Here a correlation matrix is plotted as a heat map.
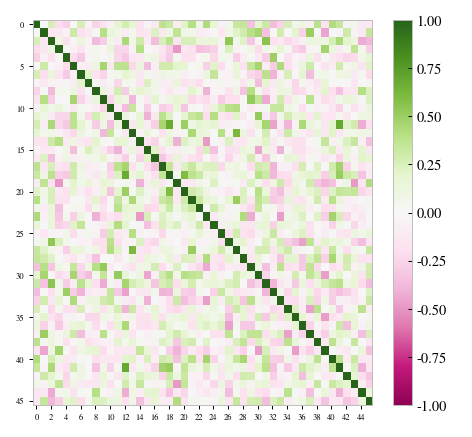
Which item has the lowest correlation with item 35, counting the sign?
39
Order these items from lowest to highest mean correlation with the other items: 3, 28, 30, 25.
3, 25, 28, 30
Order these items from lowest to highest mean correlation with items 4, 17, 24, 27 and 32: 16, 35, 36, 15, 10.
15, 16, 35, 36, 10
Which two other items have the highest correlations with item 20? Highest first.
18, 12
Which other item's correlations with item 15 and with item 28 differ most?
30
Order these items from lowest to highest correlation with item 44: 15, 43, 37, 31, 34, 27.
37, 31, 43, 27, 15, 34
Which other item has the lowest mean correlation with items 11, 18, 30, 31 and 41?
32
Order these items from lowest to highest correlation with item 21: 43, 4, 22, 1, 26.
4, 43, 1, 26, 22
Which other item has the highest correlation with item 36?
12
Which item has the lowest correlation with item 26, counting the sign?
36
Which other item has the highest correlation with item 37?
1
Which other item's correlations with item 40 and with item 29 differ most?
23
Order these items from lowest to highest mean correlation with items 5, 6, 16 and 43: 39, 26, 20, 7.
26, 39, 7, 20
